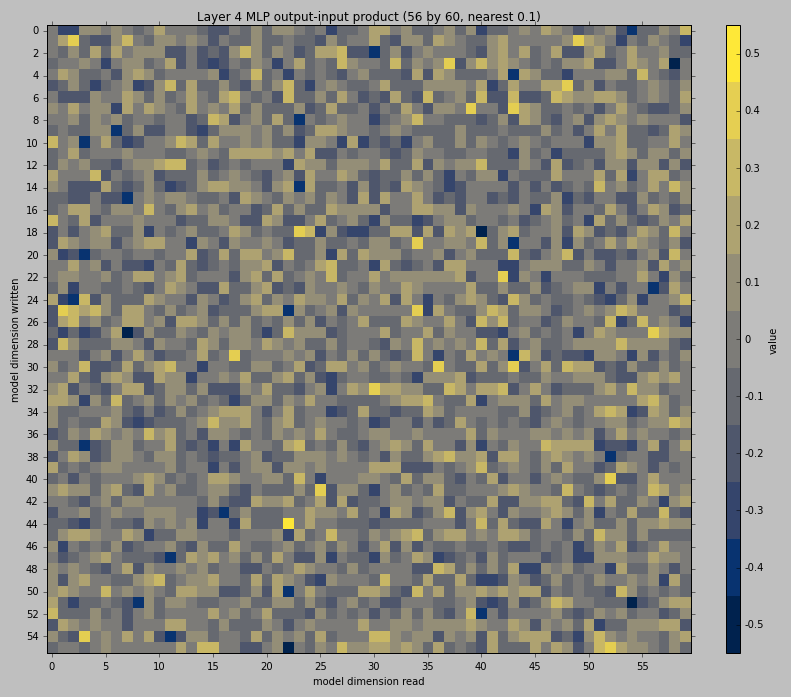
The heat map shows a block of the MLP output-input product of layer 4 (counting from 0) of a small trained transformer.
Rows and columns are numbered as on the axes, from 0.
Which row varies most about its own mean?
18
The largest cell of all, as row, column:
44, 22
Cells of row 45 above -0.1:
43
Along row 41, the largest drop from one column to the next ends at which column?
26
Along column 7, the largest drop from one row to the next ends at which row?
27
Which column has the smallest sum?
54
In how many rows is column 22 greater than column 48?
23
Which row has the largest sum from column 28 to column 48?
32
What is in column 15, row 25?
-0.2
